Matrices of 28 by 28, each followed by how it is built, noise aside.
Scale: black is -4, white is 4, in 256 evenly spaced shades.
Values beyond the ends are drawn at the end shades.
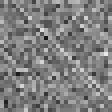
Toeplitz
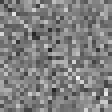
diagonal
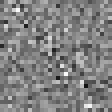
block diagonal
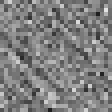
Toeplitz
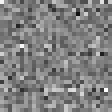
uneven rows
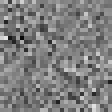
block diagonal
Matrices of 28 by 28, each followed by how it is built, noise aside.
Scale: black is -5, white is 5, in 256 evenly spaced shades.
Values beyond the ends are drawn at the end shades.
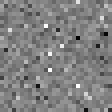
sparse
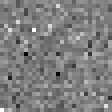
sparse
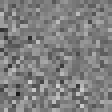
lower triangular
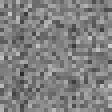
repeating rows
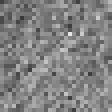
Hankel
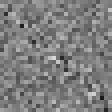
banded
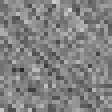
Toeplitz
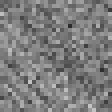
Toeplitz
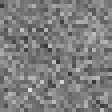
Toeplitz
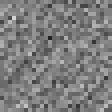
Hankel
